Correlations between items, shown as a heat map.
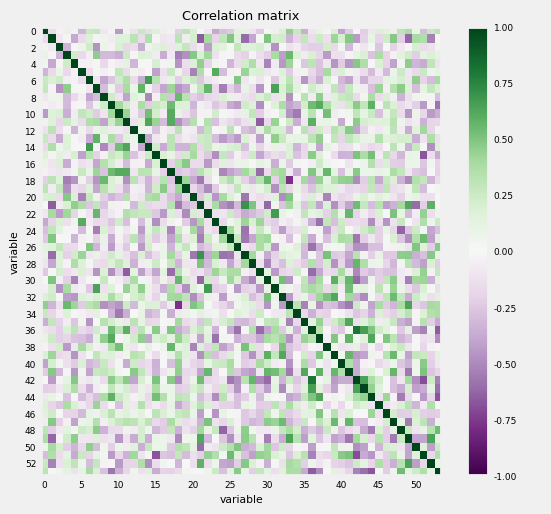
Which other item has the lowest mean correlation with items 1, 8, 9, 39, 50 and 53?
21
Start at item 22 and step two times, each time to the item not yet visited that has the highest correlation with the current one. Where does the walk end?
7
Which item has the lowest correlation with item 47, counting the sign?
49
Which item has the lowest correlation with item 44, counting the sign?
53
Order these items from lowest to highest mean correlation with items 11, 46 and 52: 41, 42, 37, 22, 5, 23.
23, 5, 41, 22, 37, 42
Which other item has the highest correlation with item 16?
19
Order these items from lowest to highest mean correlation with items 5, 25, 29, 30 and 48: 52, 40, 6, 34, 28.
28, 52, 6, 34, 40
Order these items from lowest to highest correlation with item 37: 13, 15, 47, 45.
45, 15, 47, 13
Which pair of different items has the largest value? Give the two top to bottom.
36, 42
